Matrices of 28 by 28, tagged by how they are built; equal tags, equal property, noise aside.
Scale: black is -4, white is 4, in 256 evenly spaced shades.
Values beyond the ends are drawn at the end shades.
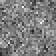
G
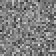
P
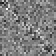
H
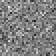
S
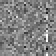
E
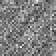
S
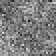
G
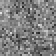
G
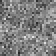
G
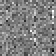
E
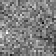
G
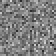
P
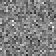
P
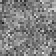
G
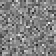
P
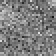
G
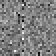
E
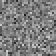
P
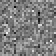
E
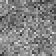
G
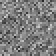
S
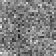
G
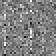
E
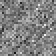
S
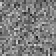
P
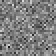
S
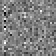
E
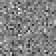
E
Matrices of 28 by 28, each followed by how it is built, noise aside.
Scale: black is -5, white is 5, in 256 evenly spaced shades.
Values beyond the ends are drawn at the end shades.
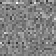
uneven rows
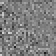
lower triangular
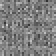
blocks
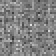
blocks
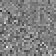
lower triangular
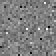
sparse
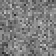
smooth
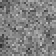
smooth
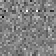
uneven rows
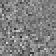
lower triangular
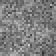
smooth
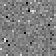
sparse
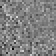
lower triangular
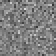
noise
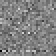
uneven rows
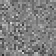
lower triangular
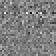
uneven rows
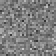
noise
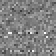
uneven rows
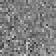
lower triangular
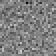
noise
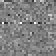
uneven rows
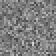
noise
